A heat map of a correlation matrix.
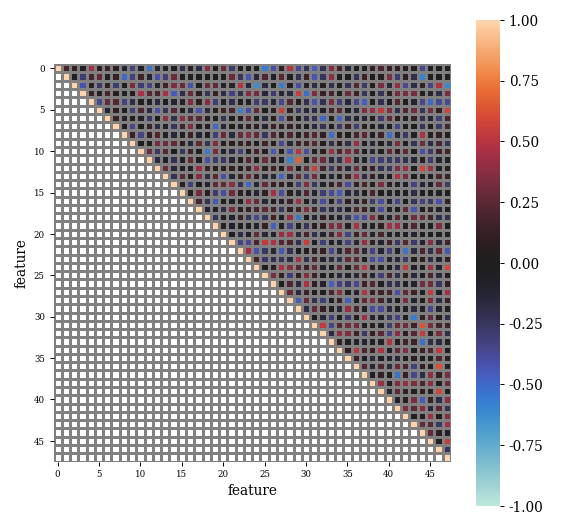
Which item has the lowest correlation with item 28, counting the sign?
11
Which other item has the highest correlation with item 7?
16
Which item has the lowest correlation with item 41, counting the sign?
37
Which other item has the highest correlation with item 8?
44
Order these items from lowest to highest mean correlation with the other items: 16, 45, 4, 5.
4, 16, 5, 45
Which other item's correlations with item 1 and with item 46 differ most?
36
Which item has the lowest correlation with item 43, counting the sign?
30
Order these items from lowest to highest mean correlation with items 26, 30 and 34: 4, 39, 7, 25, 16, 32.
4, 16, 7, 32, 39, 25
